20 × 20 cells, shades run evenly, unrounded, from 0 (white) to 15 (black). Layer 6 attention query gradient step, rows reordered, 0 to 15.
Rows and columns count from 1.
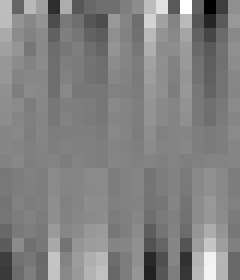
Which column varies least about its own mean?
11
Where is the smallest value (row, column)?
1, 16
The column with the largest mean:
18
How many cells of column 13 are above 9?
4
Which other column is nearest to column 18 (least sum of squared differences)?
5
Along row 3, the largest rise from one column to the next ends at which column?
17
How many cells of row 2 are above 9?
6
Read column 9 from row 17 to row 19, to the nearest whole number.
6 6 4
